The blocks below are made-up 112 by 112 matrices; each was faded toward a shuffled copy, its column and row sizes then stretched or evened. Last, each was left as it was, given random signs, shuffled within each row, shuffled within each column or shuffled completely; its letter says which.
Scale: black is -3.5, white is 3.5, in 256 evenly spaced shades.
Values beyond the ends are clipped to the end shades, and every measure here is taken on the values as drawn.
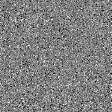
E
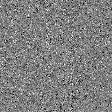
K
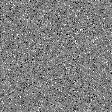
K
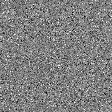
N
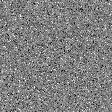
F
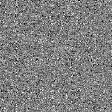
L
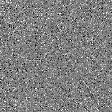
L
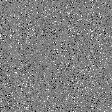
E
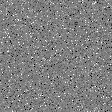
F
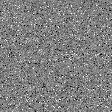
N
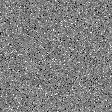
F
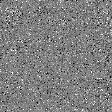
E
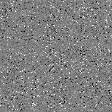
L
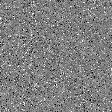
K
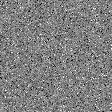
F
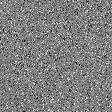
F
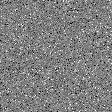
F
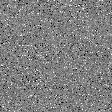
N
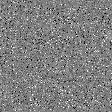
N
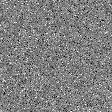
F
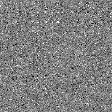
L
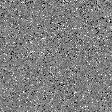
E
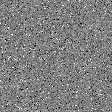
F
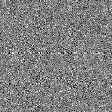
L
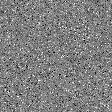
F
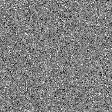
K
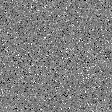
N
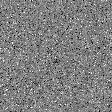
F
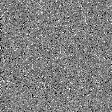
E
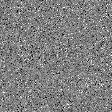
E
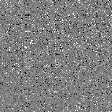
L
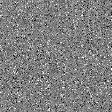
L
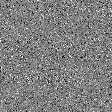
N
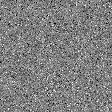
F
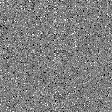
L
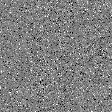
K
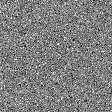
F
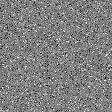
F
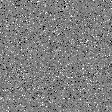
N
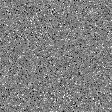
N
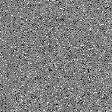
L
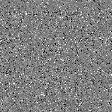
L
